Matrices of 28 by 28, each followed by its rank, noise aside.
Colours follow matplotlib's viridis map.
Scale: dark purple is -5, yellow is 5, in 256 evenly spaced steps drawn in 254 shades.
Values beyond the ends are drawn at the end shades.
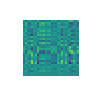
two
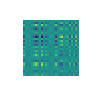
one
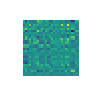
three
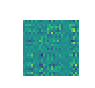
four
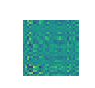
two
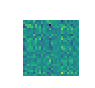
three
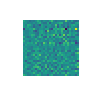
four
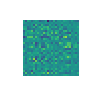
four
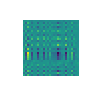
one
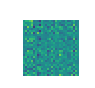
three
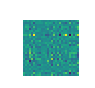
three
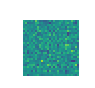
five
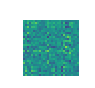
four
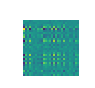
one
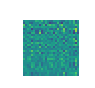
three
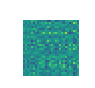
four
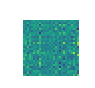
four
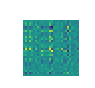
two
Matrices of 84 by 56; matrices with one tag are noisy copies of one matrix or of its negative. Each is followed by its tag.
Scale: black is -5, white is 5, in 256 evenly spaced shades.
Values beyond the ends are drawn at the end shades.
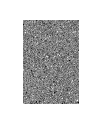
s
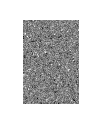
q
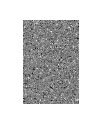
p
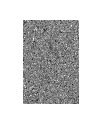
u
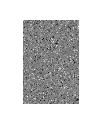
p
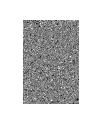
p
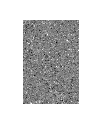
s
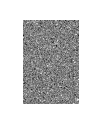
p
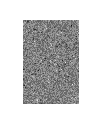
u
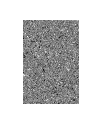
q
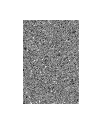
s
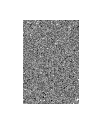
p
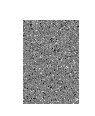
p
